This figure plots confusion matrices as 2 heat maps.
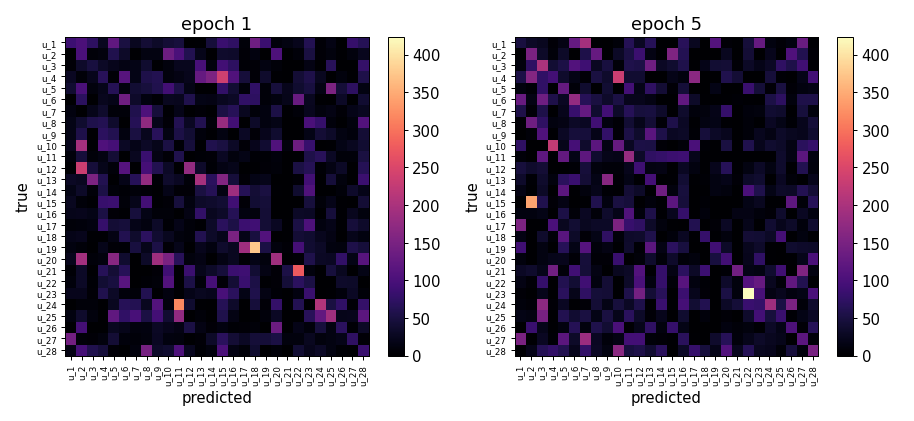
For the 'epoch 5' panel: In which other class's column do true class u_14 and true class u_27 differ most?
u_7
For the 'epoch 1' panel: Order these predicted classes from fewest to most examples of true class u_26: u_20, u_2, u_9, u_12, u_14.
u_14, u_9, u_12, u_2, u_20
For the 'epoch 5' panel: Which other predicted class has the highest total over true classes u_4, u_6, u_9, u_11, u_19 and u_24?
u_3
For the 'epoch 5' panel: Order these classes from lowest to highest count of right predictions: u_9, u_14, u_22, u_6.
u_9, u_22, u_14, u_6
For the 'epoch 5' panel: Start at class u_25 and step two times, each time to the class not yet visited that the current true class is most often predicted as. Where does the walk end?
u_13
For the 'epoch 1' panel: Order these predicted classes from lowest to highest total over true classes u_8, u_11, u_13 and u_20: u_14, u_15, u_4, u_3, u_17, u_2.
u_17, u_14, u_4, u_3, u_2, u_15
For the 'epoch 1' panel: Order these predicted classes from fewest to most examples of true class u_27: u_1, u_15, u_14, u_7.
u_7, u_14, u_15, u_1
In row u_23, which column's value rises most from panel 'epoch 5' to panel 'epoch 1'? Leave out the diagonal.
u_15
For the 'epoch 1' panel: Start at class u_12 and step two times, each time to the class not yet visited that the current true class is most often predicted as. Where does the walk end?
u_10
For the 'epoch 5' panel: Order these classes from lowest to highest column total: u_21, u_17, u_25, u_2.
u_21, u_17, u_25, u_2
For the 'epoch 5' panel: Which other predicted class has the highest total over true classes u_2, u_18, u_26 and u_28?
u_10
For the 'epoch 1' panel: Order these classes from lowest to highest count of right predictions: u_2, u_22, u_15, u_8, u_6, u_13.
u_15, u_22, u_2, u_6, u_8, u_13
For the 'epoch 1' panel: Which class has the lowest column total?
u_21
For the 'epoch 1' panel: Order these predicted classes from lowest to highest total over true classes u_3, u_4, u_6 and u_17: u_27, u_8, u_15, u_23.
u_27, u_8, u_23, u_15
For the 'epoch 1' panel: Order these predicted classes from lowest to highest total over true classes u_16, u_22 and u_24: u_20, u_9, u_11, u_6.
u_20, u_9, u_6, u_11
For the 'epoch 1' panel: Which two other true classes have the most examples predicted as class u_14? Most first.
u_4, u_22
